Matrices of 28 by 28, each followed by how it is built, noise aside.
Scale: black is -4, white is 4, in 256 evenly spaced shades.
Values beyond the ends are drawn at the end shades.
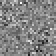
block diagonal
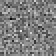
noise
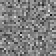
noise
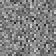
repeating rows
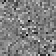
block diagonal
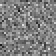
noise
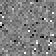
sparse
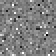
sparse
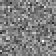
noise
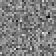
noise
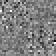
block diagonal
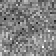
smooth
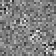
block diagonal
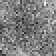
smooth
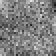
smooth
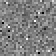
sparse
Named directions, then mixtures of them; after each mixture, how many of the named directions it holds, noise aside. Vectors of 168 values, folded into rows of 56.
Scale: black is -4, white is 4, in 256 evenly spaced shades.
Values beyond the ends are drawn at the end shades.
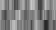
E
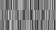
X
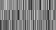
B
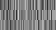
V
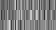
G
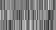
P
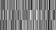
three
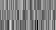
four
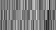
four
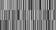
one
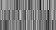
two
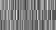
one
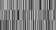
one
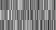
two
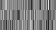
two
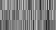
three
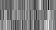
three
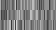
two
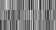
two
